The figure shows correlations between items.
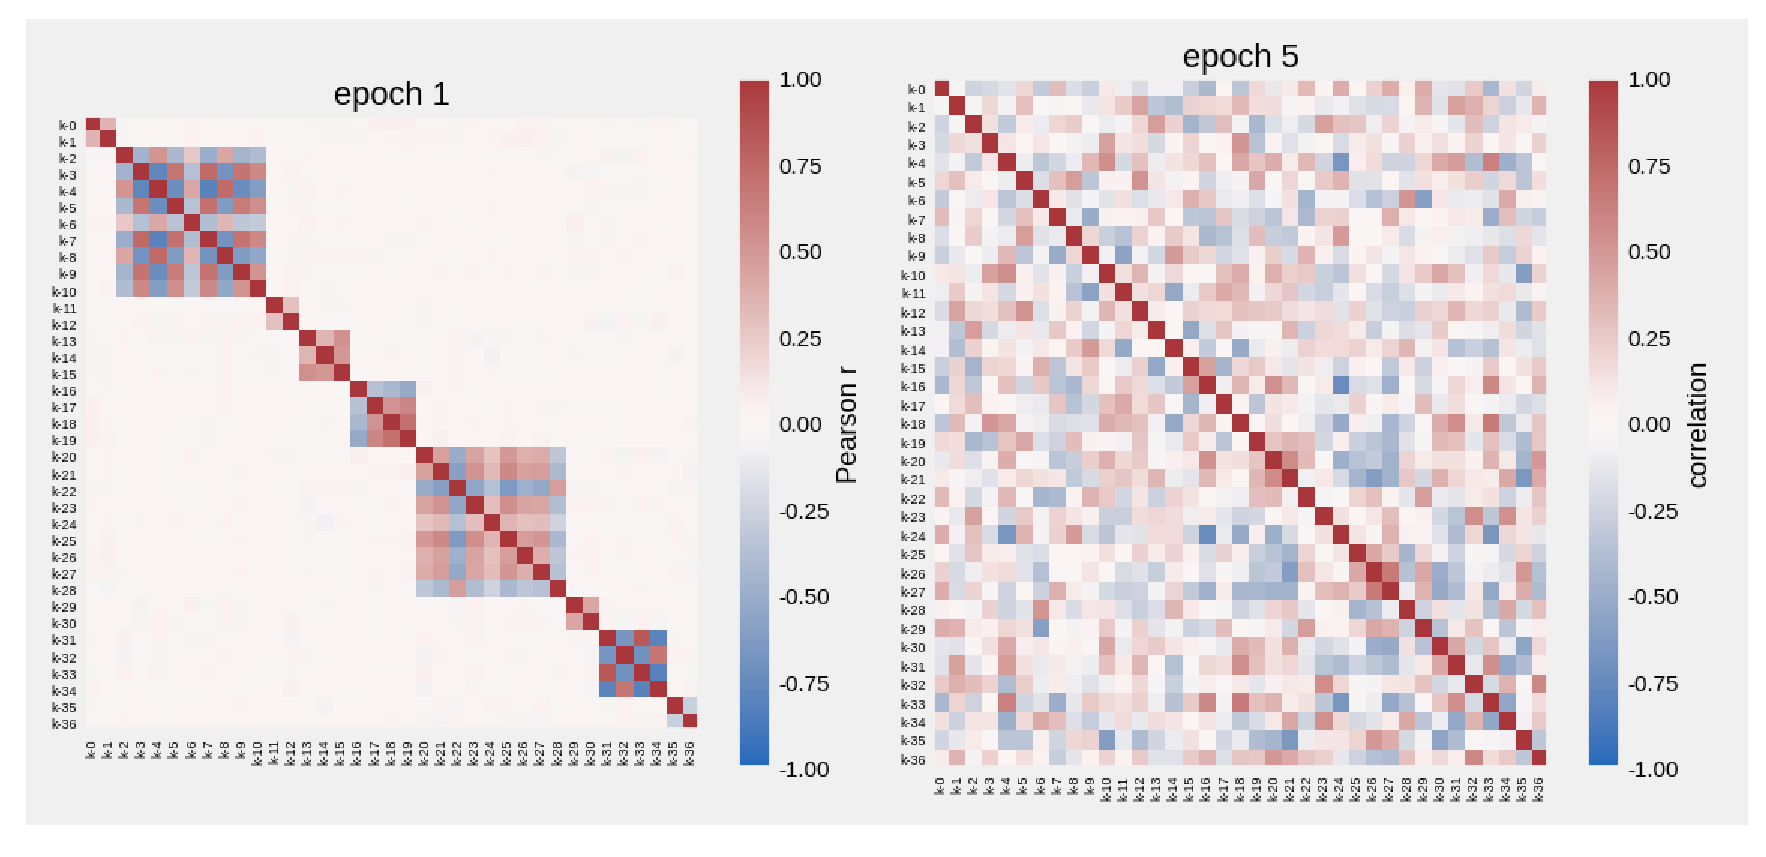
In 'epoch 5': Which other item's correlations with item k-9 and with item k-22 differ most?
k-0
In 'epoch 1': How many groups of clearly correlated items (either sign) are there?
9
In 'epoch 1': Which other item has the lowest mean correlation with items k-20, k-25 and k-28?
k-22
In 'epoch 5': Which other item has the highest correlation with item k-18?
k-33
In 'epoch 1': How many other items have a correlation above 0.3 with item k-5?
4
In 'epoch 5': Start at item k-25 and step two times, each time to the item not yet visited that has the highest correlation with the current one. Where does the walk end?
k-27
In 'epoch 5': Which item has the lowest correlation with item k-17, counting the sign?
k-15
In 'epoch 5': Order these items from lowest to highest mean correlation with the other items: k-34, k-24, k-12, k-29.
k-24, k-34, k-29, k-12
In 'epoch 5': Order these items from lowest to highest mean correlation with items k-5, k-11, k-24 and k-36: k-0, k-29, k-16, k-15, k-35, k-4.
k-4, k-35, k-16, k-15, k-29, k-0
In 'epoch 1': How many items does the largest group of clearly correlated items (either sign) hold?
9
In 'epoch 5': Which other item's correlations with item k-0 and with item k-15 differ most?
k-16
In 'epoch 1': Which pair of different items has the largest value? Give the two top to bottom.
k-31, k-33
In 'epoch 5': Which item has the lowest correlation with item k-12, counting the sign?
k-35
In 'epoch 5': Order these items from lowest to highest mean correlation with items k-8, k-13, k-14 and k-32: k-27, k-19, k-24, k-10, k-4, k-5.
k-4, k-10, k-19, k-27, k-5, k-24
